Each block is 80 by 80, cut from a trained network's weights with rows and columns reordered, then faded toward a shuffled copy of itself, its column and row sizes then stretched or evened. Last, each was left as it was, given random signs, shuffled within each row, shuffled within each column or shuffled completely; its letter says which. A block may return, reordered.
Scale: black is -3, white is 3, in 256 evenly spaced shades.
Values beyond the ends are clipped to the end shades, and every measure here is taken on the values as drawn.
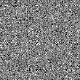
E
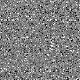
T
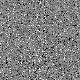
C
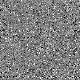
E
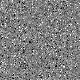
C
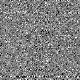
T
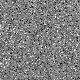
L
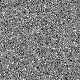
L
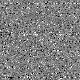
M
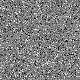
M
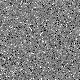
L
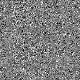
E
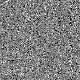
C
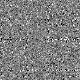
E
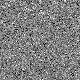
L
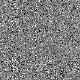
E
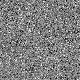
L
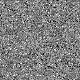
M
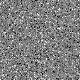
C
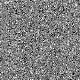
C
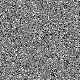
C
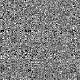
T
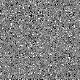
E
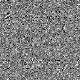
T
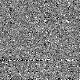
E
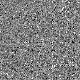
E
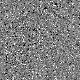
C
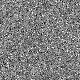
L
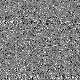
M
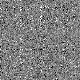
E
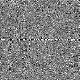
T
